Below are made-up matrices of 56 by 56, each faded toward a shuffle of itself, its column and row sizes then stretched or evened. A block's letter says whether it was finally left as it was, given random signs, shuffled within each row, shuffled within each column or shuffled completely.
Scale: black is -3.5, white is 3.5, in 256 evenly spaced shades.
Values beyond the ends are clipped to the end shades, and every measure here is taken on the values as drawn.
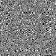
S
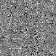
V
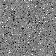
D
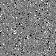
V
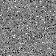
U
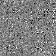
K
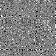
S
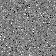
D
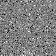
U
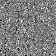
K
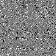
K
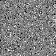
V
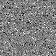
U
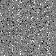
V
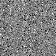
V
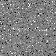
U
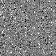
V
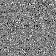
U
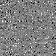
S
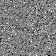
D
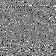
U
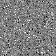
V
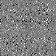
K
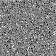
D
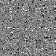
S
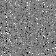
V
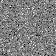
D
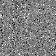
V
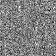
V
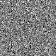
V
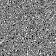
U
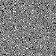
K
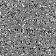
U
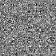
S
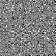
S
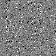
V
